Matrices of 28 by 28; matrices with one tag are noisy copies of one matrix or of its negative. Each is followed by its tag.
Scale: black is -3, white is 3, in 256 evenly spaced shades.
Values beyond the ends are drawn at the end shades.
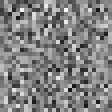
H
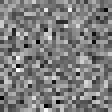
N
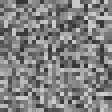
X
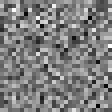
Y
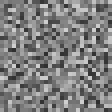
Y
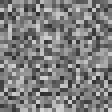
N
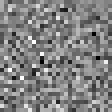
N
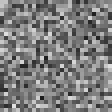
X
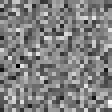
Y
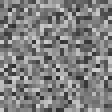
N
